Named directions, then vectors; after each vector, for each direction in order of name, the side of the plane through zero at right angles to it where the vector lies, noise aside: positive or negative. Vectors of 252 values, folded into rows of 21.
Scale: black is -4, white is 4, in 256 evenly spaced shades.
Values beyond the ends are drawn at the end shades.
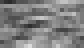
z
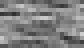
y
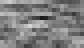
negative, negative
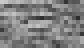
negative, negative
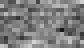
negative, positive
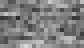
negative, positive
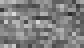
negative, negative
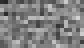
positive, positive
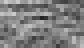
negative, negative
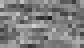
negative, negative
